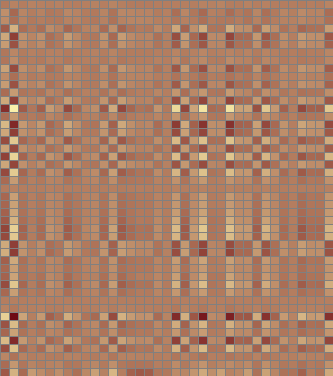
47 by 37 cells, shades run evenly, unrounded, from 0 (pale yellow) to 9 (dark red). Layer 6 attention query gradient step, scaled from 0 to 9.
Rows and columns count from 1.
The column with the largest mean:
1
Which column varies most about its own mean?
2
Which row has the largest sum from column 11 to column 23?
40
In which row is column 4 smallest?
47
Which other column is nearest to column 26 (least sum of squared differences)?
20
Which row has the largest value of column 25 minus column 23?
14
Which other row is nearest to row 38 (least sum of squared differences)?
24
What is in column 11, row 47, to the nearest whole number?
3
